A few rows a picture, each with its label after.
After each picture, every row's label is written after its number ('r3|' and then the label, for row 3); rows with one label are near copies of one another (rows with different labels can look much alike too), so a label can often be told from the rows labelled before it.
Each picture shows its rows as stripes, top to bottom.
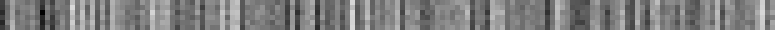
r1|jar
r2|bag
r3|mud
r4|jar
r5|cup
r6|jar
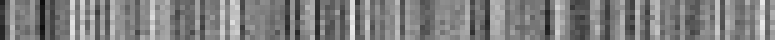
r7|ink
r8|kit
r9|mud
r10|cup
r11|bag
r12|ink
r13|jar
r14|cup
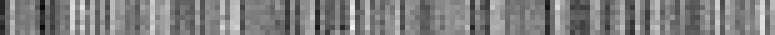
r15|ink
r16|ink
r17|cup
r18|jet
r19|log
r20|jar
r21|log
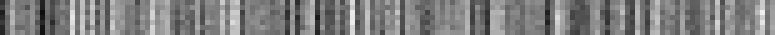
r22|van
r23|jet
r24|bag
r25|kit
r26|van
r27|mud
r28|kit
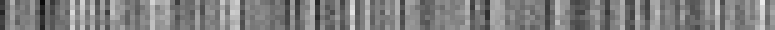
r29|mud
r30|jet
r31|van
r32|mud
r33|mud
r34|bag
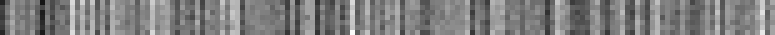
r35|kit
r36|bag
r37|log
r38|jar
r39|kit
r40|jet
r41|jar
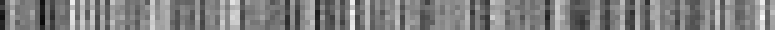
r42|bag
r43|jet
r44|log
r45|bag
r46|cup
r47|cup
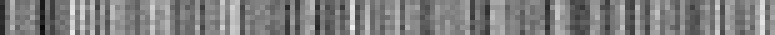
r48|log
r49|cup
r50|bag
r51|ink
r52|bag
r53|cup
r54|bag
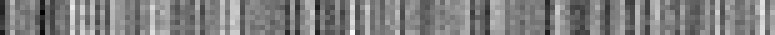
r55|log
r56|kit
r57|jet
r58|van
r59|bag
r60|jet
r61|cup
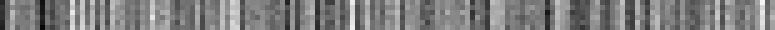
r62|bag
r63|mud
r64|log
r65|ink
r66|bag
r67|cup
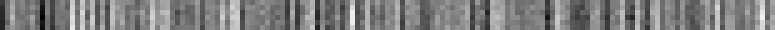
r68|jet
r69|van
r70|mud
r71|log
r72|van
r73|jet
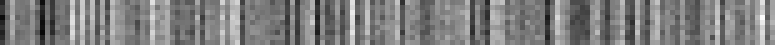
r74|mud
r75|jet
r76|jar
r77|ink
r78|jet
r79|jar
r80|jar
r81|log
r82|mud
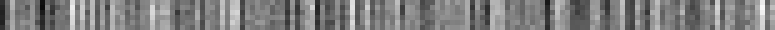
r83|log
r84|jet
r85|mud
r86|ink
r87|bag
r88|log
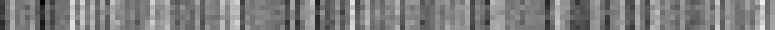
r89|mud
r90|log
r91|jar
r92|jet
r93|kit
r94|log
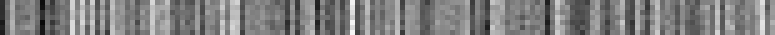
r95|jar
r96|cup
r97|cup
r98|ink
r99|cup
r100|bag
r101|van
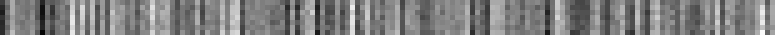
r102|kit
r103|jar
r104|jet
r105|kit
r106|bag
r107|van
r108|log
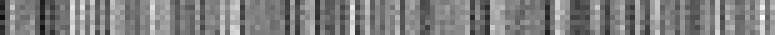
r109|kit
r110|ink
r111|kit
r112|ink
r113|van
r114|bag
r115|van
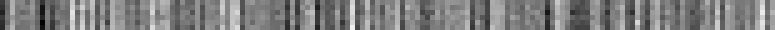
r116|kit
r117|cup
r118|log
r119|bag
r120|jet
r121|jar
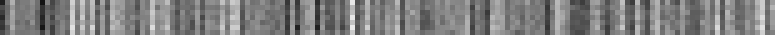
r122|cup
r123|jet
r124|kit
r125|bag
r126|jar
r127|jar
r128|van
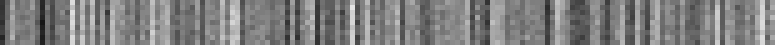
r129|kit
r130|log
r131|van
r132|jet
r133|bag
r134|jet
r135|jar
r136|cup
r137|bag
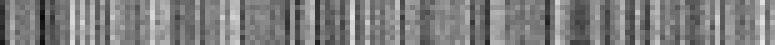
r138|mud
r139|cup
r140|kit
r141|mud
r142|jet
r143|cup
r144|cup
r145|van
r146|kit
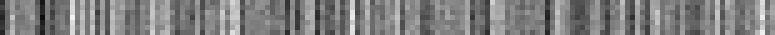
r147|bag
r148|bag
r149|van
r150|log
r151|van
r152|van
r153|bag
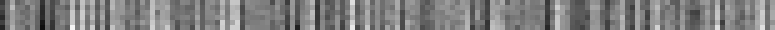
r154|cup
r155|ink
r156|jet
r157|jet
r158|mud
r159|van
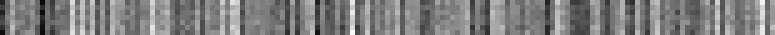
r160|log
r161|jar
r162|bag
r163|jar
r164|kit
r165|ink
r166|cup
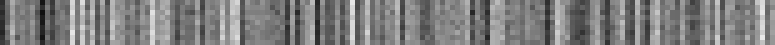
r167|jet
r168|bag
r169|jar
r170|kit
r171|mud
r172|cup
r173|kit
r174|mud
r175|kit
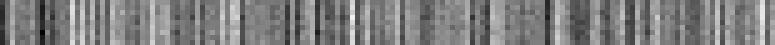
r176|log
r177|bag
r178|bag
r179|jar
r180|ink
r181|mud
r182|cup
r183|ink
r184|ink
